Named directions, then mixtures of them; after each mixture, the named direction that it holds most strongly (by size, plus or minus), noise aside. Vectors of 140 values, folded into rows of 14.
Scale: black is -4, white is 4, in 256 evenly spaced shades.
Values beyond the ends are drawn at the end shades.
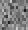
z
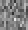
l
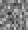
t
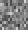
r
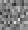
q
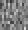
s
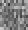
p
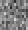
l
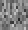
s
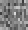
p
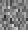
r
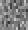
l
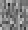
s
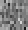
s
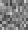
r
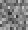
t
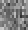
p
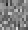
r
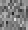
l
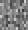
r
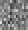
z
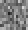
t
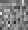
q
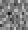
t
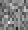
z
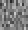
s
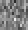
l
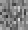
q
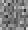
p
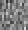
s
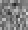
t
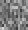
p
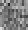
p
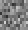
q
